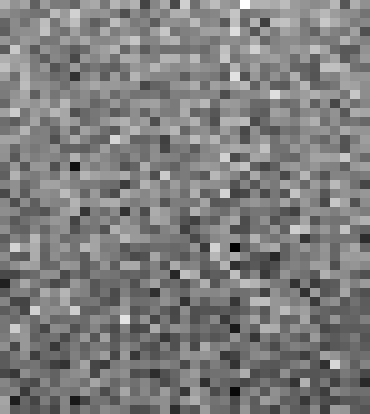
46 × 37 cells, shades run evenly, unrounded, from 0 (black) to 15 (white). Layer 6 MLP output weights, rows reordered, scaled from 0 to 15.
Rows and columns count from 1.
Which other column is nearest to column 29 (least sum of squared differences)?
5
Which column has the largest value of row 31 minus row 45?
24
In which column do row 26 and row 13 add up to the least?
8
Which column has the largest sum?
13
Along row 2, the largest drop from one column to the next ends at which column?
25
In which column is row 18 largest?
23
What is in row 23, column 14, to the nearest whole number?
7
